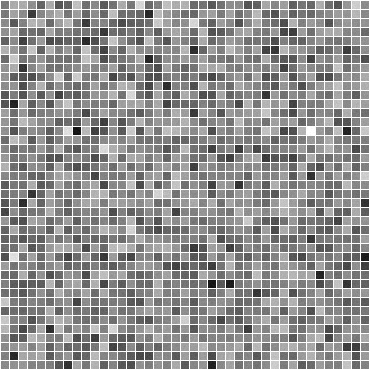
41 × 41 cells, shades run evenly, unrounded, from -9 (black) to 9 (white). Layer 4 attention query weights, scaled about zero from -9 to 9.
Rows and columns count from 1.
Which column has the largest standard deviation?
12
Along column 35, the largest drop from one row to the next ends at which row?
16
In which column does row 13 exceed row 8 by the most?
3
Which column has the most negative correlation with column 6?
5
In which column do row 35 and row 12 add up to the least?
2
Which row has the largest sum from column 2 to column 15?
28
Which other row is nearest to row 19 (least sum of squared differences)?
13
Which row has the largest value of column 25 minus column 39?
15
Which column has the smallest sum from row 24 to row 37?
22
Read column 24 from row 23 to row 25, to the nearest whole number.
3 1 0
